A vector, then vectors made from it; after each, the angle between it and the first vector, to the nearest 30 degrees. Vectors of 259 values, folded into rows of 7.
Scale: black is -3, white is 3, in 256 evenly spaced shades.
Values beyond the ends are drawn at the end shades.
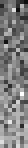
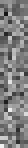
90 degrees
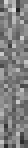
60 degrees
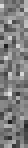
120 degrees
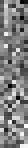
60 degrees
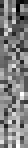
30 degrees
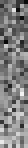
30 degrees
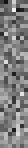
60 degrees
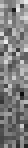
150 degrees
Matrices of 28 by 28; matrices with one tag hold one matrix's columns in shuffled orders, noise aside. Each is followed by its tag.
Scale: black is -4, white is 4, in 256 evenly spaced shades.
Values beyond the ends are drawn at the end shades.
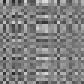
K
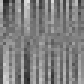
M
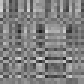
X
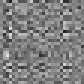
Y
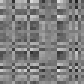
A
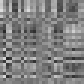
X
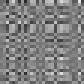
K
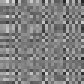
K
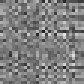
Y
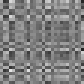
A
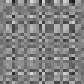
K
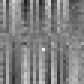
M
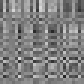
X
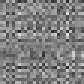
Y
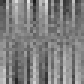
M
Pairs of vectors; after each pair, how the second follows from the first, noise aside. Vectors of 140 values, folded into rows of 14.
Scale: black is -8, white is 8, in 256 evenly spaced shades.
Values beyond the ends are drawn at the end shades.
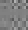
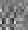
wrapped around, negated, scaled up.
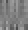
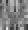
scaled up.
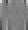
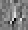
wrapped around, negated, scaled up.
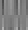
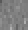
reversed, negated, partly zeroed.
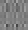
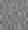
wrapped around, negated, shrunk.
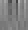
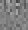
sign-scrambled.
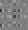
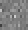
sign-scrambled.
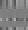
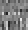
wrapped around, negated, scaled up.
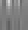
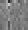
sign-scrambled.
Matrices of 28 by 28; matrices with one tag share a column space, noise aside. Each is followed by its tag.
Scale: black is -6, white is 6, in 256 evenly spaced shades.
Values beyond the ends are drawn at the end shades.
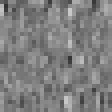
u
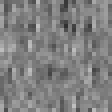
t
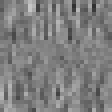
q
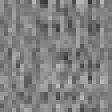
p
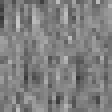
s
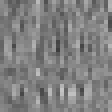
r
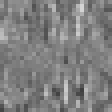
q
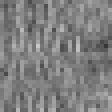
t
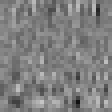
u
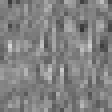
t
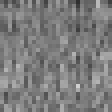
p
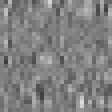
u
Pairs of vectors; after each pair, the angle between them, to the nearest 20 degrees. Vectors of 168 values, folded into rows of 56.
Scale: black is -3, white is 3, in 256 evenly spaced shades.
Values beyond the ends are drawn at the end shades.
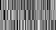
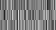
40 degrees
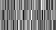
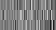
60 degrees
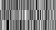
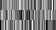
100 degrees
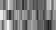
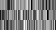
120 degrees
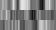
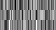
100 degrees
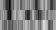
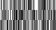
120 degrees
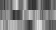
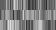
40 degrees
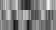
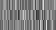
80 degrees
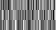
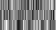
40 degrees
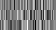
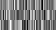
140 degrees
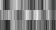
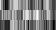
20 degrees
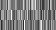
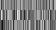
60 degrees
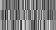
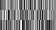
160 degrees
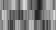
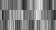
160 degrees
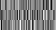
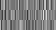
60 degrees
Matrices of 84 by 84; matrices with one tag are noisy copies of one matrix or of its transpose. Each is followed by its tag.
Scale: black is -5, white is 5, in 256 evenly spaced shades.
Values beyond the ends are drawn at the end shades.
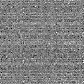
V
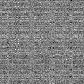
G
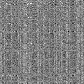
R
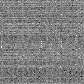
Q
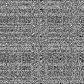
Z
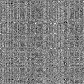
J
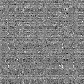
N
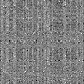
Z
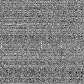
Q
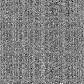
V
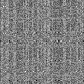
Z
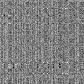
N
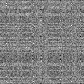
Z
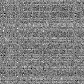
R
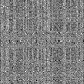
Z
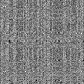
Z
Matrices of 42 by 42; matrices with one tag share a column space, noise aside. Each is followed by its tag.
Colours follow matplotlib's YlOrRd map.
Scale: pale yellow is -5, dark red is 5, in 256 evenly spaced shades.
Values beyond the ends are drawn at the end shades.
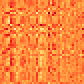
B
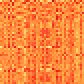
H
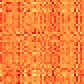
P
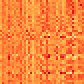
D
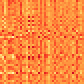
D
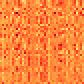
B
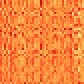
B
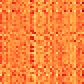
P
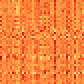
D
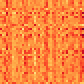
B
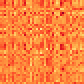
B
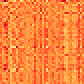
H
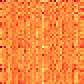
H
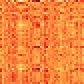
H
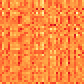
B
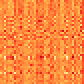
D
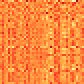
H
